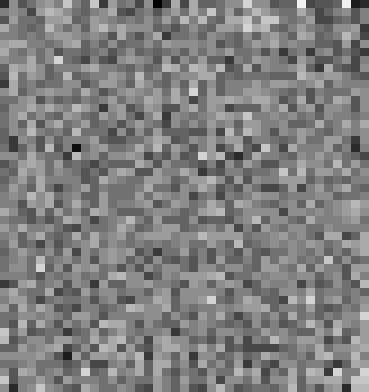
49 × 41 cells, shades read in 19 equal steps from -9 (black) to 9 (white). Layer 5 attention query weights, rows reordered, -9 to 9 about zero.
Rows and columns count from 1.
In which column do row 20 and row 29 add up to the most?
23
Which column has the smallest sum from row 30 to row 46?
8
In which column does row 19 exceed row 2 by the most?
18
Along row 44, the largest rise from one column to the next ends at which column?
12
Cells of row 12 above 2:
4
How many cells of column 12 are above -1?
26
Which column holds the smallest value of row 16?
19
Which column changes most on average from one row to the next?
25
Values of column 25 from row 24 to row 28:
-3 -4 1 4 -2
